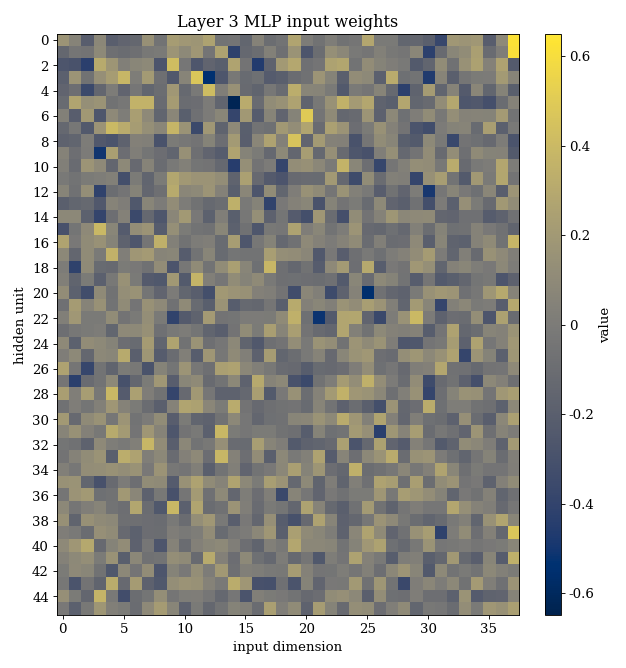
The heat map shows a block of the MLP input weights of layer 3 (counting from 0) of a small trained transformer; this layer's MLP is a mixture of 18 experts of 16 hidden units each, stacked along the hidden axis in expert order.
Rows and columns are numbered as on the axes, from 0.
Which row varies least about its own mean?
42
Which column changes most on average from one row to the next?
14
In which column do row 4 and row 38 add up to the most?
12
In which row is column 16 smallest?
2
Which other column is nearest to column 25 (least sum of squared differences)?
22
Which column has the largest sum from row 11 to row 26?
37
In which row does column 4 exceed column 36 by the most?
7
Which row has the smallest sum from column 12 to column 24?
3
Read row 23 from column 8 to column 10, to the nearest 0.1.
-0.1 0 0
